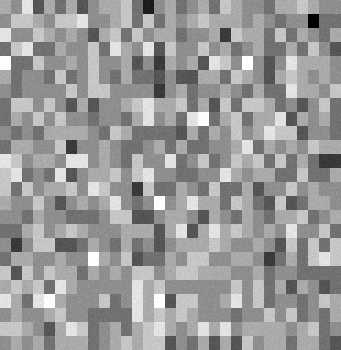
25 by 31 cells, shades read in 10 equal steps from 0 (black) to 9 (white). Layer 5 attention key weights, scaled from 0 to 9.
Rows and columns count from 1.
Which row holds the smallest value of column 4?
1
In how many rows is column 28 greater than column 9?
9
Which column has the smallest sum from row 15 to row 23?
25
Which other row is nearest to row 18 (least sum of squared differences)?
7
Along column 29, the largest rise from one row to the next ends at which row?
3
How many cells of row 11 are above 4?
23
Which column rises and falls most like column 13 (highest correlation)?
24
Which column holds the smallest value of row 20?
2
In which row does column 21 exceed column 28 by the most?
8
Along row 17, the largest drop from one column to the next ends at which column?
18
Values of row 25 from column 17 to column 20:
5 4 6 3
